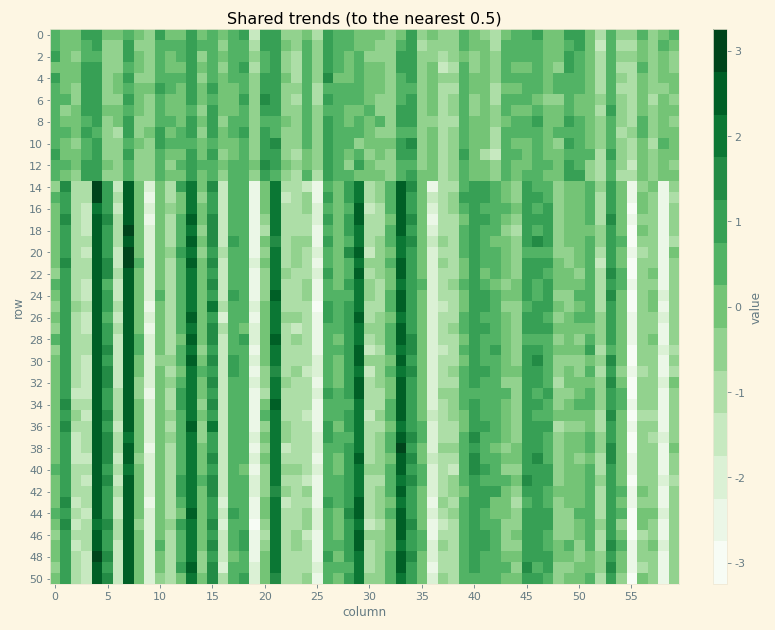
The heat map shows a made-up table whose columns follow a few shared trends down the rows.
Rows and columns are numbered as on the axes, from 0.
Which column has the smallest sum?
55
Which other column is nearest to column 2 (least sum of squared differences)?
22
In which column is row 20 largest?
7
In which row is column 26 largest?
4
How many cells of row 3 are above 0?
23
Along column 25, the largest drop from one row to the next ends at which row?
14
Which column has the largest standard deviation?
58
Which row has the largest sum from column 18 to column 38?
10
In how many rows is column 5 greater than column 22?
39
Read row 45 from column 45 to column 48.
1 1 1 -0.5
